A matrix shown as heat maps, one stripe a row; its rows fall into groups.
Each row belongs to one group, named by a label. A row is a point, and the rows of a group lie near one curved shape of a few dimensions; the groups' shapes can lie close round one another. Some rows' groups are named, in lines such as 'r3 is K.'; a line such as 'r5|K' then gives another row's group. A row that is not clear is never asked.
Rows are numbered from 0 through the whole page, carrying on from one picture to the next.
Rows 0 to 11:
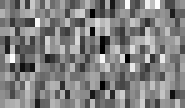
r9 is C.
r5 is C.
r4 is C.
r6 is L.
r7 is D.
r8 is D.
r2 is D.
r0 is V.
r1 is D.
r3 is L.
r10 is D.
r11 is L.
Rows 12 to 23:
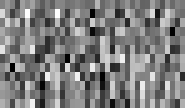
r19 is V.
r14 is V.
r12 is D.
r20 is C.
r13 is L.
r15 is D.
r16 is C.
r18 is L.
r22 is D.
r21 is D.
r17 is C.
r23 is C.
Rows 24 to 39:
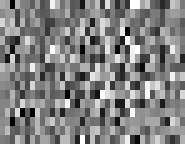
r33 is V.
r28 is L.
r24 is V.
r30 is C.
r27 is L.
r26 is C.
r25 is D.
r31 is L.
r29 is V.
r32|D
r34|L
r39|V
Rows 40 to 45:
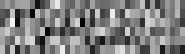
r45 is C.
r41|C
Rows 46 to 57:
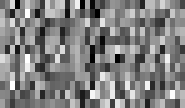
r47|L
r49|D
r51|C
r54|C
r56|D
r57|D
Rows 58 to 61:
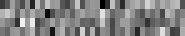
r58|C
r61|V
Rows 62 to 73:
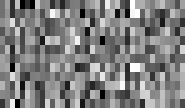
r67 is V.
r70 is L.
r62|D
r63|V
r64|C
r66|C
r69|V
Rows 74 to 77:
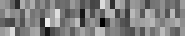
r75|V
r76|C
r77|L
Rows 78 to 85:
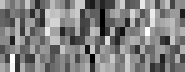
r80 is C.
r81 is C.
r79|C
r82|V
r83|V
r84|C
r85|C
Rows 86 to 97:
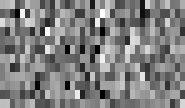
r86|L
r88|L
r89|C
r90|V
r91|L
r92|C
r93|D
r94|L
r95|L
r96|C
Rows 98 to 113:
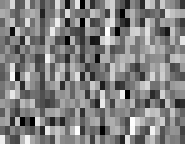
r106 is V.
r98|V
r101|V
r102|L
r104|L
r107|C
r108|L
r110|V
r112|C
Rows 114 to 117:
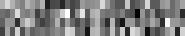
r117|V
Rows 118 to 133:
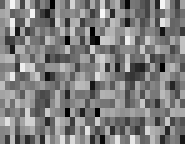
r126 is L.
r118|V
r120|V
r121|C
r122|L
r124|C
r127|D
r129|L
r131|L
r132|V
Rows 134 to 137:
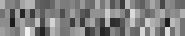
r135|D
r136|V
